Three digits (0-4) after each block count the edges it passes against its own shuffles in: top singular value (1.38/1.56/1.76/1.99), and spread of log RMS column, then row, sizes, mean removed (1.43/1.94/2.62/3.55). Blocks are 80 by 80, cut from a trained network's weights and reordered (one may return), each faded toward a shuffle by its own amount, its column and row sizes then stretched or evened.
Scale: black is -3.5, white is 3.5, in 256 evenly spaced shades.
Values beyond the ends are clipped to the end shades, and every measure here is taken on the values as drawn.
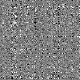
0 3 3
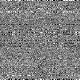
4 0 3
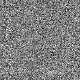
0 2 0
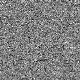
0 0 1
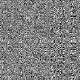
4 3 0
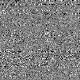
1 1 3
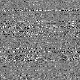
0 1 4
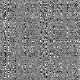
3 4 1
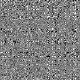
0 3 3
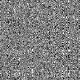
1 3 0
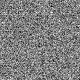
2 0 0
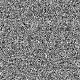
1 1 0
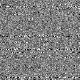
1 0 3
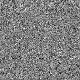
0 0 1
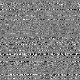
3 0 4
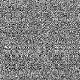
4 1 1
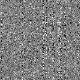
0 3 2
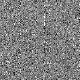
1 3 0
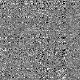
0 2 3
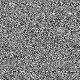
0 0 3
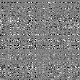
1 3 4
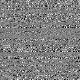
0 0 4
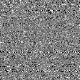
1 0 3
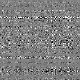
2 2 4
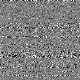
0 1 4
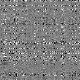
0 3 4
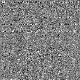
2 1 2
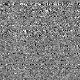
2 1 3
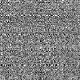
4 2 2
